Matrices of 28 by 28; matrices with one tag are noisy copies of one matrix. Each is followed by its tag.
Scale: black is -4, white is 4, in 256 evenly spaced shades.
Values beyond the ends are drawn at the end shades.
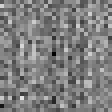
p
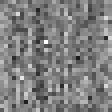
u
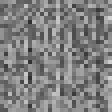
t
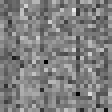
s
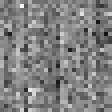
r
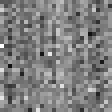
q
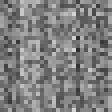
s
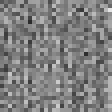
t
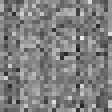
s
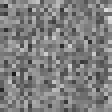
t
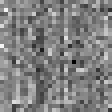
u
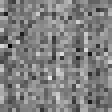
q
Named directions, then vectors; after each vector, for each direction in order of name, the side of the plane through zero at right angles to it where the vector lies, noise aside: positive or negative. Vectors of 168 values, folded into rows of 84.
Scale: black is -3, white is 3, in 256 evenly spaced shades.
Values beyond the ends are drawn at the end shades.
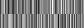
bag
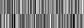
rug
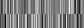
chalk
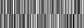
negative, positive, positive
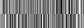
negative, negative, positive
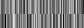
negative, positive, negative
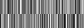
positive, positive, positive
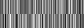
positive, positive, negative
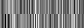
negative, positive, negative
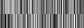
negative, positive, negative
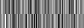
positive, negative, positive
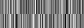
positive, positive, negative
